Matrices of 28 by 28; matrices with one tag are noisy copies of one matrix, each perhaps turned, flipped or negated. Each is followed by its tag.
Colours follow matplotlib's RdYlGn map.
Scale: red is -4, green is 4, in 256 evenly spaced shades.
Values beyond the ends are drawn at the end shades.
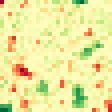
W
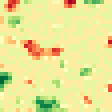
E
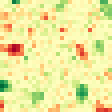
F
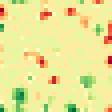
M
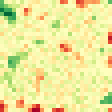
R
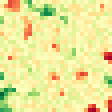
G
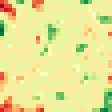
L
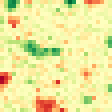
E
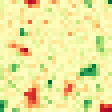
W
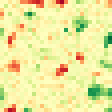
M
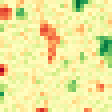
E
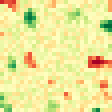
F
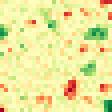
W
